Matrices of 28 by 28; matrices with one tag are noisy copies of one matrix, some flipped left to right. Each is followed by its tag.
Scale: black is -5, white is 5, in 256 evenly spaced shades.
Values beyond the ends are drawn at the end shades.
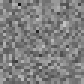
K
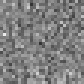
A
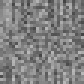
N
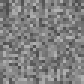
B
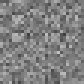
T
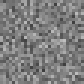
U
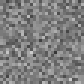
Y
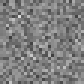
Y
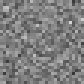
K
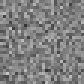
U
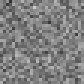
K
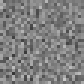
U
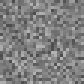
Y
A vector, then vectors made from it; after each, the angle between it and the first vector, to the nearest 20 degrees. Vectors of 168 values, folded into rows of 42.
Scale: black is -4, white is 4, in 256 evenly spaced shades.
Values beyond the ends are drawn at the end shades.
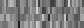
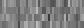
20 degrees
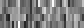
140 degrees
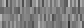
80 degrees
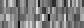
20 degrees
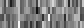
160 degrees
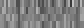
40 degrees
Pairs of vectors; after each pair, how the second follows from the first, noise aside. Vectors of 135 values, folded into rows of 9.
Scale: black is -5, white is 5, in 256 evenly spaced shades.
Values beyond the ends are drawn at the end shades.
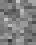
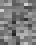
reversed, negated.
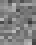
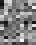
reversed, scaled up.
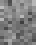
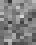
copied.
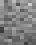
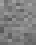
shrunk.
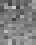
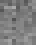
shrunk.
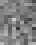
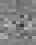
reversed, negated, partly zeroed.
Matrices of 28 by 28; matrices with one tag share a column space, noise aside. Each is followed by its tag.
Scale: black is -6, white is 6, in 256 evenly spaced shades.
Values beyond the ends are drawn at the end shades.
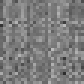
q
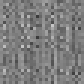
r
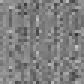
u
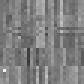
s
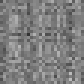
u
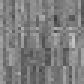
s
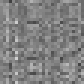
q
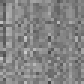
q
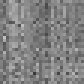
q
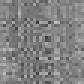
q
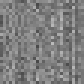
u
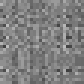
r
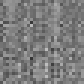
q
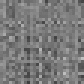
q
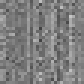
u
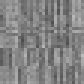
s
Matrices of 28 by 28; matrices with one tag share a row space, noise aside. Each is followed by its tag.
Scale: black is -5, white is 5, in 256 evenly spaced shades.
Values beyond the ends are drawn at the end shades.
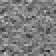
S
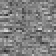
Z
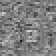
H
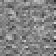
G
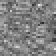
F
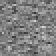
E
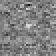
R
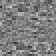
E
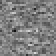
E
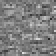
Z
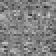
S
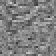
E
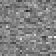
R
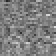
R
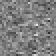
E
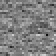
Z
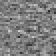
R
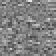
H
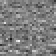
F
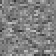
E
